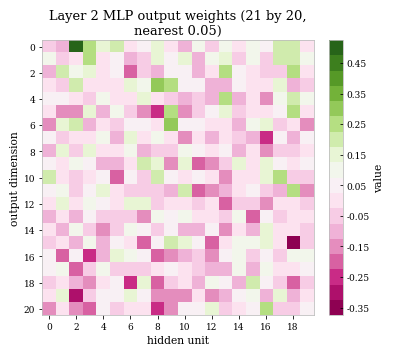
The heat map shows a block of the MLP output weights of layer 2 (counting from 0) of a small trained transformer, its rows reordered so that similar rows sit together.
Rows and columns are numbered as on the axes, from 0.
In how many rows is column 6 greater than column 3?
10
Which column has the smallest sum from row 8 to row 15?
13
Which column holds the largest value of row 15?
9
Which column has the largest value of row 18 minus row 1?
7
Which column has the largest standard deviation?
2
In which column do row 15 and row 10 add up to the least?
18
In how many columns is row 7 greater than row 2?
8
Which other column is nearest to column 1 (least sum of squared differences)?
4
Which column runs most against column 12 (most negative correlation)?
14
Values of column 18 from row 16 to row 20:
0.1 0 -0.2 -0.1 -0.05
